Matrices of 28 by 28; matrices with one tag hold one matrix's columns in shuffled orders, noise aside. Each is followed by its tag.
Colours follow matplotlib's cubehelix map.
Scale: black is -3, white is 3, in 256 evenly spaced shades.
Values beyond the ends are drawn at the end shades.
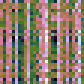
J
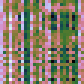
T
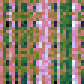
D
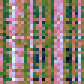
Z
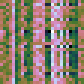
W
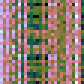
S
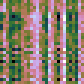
T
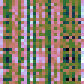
Z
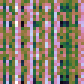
D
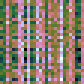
Z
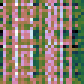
W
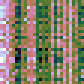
Z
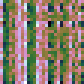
D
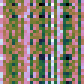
S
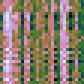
T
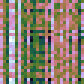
J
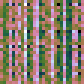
W
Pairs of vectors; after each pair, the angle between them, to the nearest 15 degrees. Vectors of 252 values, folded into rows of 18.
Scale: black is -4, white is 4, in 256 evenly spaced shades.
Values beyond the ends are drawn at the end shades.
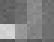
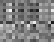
75 degrees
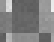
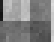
75 degrees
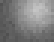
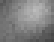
30 degrees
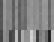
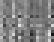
135 degrees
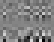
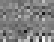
150 degrees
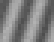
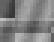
120 degrees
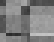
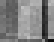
105 degrees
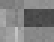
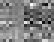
60 degrees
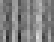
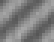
105 degrees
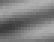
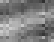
150 degrees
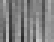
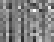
45 degrees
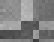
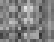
60 degrees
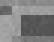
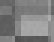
135 degrees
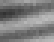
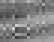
45 degrees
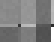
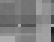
150 degrees
